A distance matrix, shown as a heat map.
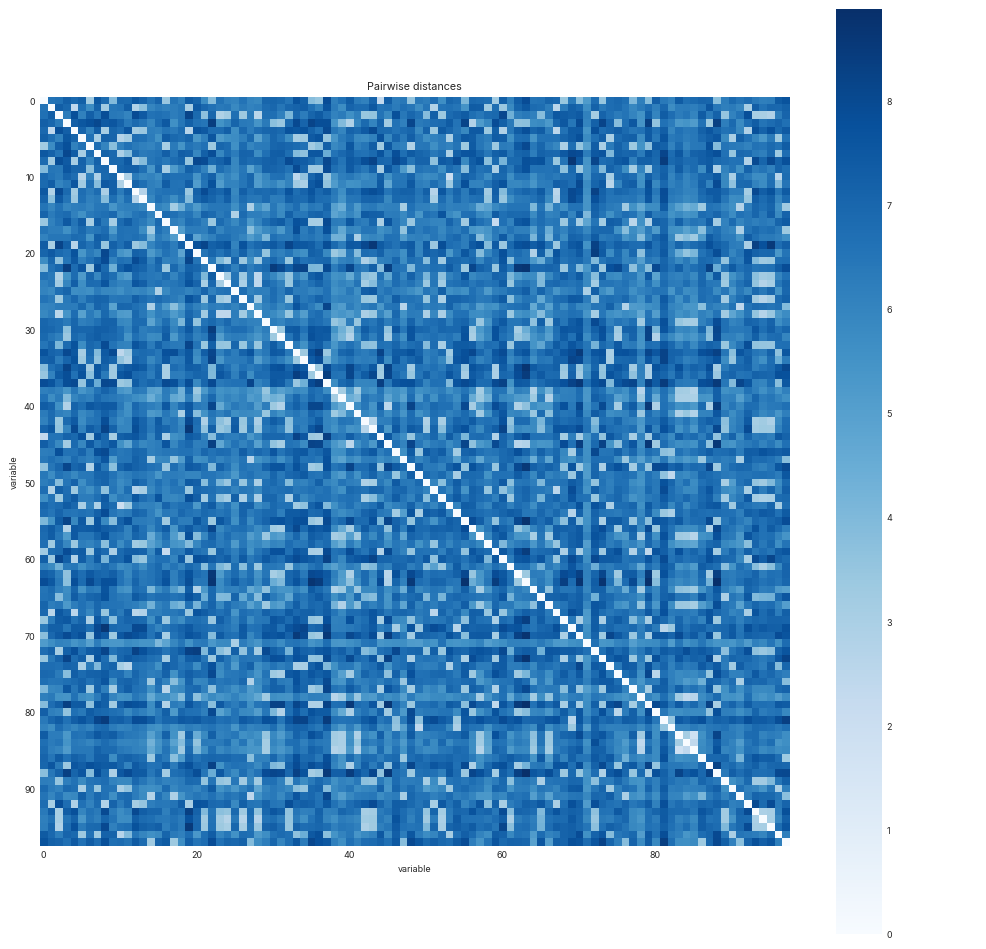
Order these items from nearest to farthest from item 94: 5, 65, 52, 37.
52, 65, 5, 37
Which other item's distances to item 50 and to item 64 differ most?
20
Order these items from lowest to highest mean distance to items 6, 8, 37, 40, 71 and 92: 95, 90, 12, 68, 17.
12, 90, 68, 17, 95
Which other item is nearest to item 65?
89
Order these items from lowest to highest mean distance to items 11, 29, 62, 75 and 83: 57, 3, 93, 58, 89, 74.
57, 3, 74, 58, 89, 93
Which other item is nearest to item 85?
83
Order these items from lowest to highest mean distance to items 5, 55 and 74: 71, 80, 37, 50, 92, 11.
11, 37, 71, 50, 92, 80
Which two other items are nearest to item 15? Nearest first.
25, 71
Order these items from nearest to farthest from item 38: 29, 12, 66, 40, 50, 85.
85, 29, 66, 40, 50, 12
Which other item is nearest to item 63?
45
